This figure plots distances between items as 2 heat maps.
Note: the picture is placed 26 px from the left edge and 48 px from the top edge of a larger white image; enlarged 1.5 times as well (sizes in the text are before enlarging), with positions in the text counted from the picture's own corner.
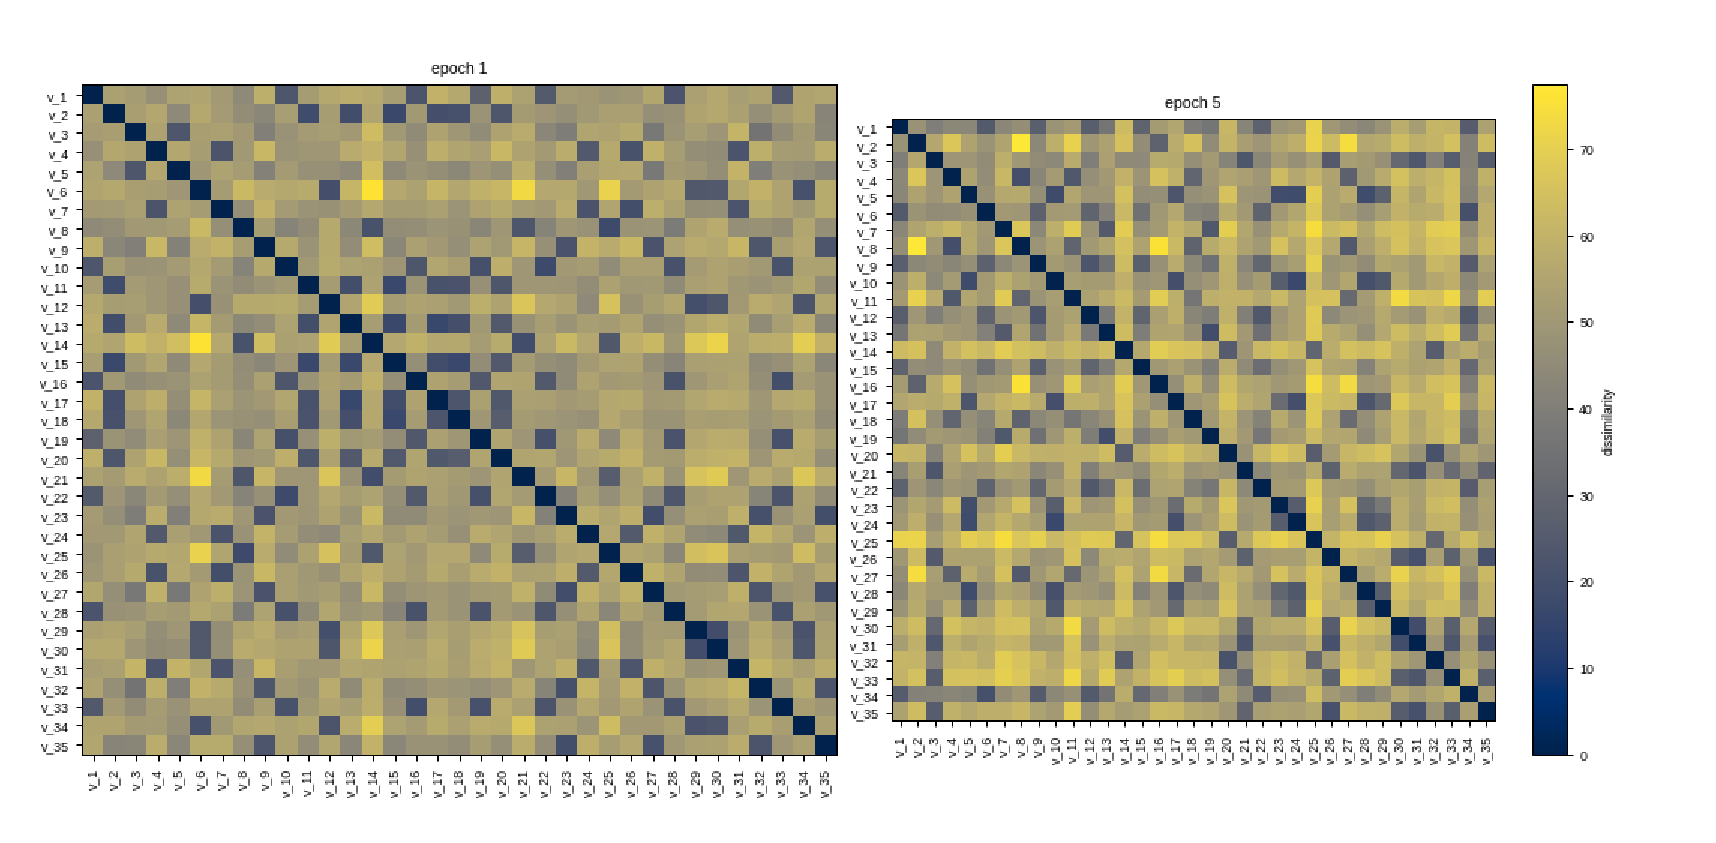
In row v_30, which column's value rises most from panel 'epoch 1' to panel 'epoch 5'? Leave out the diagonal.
v_29
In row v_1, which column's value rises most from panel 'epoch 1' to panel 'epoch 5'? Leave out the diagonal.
v_33
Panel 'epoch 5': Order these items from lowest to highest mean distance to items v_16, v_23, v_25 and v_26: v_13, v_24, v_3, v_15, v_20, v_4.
v_3, v_24, v_20, v_15, v_13, v_4
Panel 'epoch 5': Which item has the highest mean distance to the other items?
v_25
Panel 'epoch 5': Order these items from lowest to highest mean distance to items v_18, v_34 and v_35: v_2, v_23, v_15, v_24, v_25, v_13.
v_15, v_13, v_24, v_23, v_2, v_25
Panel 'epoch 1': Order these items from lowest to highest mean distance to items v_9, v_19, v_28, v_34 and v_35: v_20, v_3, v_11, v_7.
v_3, v_11, v_20, v_7
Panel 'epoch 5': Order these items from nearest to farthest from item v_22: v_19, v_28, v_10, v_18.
v_19, v_18, v_28, v_10
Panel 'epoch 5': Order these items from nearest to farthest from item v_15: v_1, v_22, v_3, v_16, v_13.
v_1, v_22, v_13, v_3, v_16
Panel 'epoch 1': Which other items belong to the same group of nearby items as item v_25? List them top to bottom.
v_8, v_14, v_21
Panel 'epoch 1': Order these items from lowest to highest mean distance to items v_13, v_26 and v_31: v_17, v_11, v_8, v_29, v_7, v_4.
v_7, v_4, v_11, v_17, v_8, v_29
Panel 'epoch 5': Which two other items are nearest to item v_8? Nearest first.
v_4, v_27
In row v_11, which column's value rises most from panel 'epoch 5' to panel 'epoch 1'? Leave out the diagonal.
v_4
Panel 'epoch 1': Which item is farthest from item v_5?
v_14
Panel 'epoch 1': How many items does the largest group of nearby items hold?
7
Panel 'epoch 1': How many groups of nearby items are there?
7
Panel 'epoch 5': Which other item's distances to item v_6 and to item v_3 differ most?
v_33
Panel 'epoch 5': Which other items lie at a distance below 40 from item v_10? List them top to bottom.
v_5, v_17, v_23, v_24, v_28, v_29
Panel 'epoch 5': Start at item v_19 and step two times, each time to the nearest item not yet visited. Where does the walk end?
v_7
